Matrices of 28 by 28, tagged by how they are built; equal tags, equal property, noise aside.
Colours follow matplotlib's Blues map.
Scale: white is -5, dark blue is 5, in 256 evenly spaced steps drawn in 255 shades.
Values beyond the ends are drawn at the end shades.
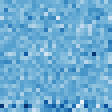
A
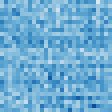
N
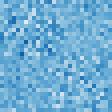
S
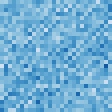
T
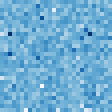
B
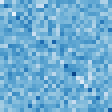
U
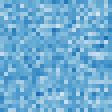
N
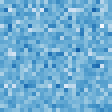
A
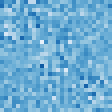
S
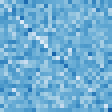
U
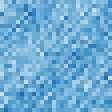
T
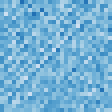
T
